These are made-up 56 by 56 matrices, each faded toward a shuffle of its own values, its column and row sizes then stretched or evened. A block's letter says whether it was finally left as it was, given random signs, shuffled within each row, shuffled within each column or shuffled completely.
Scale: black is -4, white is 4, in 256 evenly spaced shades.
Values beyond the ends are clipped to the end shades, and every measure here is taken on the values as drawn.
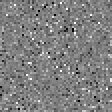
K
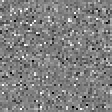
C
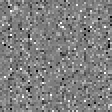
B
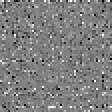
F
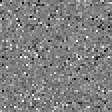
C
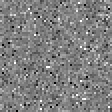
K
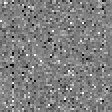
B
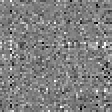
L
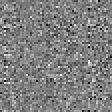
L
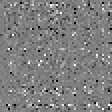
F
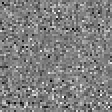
C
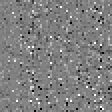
B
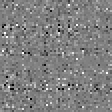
F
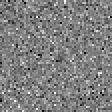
K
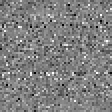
C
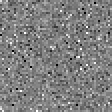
K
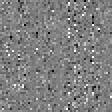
B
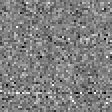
C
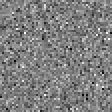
K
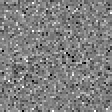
K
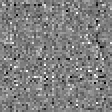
L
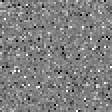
C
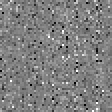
B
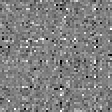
L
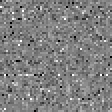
C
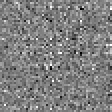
L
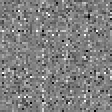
F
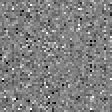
B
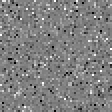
K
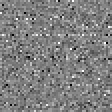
C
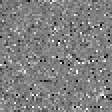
C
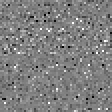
C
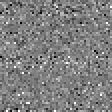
C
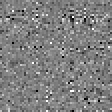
L
